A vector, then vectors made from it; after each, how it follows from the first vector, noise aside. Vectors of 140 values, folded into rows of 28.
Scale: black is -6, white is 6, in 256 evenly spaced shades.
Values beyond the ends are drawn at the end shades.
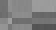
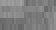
reversed, negated, shrunk.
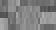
wrapped around.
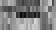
wrapped around, scaled up.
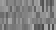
sign-scrambled.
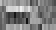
wrapped around, negated, scaled up.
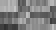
wrapped around, scaled up.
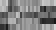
wrapped around, scaled up.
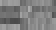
wrapped around.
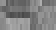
wrapped around.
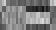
wrapped around, scaled up.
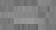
wrapped around, negated, shrunk.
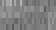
reversed, negated, partly zeroed.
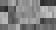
wrapped around, scaled up.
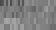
reversed, partly zeroed.
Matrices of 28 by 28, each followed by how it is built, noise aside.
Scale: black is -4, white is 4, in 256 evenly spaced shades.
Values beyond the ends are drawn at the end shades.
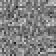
blocks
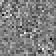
block diagonal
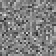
noise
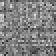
blocks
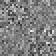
block diagonal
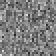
blocks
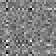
low rank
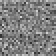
blocks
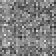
blocks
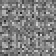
blocks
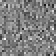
low rank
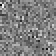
block diagonal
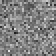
noise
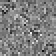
block diagonal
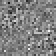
block diagonal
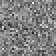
noise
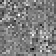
block diagonal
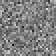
noise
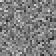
noise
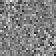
block diagonal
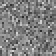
noise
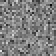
noise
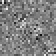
block diagonal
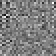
low rank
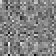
low rank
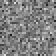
noise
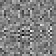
low rank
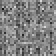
blocks
